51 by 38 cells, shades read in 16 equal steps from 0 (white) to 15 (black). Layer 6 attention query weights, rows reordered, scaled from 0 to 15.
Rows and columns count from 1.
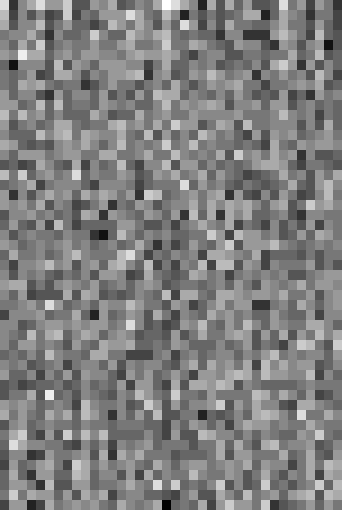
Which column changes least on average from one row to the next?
38
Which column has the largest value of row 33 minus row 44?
3
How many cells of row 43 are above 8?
10
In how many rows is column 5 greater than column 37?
23
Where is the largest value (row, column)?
51, 19
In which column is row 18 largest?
28
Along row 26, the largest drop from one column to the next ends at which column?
24
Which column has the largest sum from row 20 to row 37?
20
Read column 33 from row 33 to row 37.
8 10 7 7 7
